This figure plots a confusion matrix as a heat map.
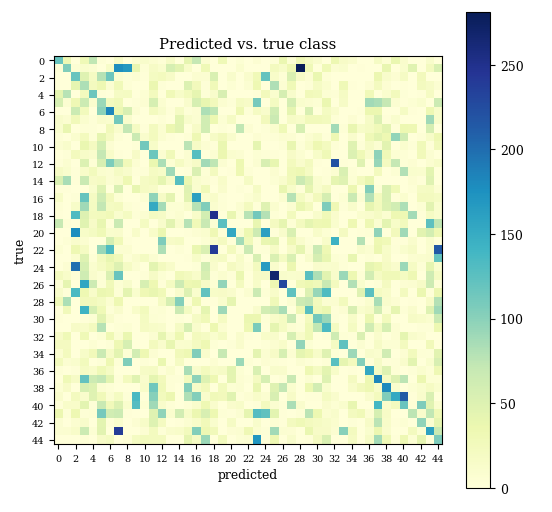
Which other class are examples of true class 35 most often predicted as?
32
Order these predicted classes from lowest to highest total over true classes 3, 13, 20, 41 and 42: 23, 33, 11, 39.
39, 33, 11, 23
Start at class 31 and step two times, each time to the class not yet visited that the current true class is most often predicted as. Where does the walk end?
44
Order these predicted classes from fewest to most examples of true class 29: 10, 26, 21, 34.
21, 10, 34, 26
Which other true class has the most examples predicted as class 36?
27
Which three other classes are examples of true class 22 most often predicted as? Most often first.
18, 44, 6
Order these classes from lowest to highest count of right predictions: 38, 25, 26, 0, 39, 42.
42, 0, 39, 38, 26, 25
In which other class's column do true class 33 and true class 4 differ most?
28
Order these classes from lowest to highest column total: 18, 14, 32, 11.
14, 32, 18, 11
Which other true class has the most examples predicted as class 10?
26
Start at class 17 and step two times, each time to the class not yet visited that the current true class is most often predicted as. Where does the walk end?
16
